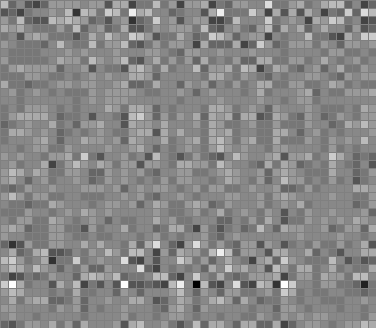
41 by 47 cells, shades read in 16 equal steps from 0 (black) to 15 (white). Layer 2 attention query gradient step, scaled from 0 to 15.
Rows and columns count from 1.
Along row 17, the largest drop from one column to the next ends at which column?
20
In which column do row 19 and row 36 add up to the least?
25
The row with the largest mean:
18
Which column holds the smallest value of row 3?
17
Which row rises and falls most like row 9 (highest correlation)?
15
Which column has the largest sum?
28
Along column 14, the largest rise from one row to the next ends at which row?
2
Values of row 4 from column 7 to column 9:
7 9 7
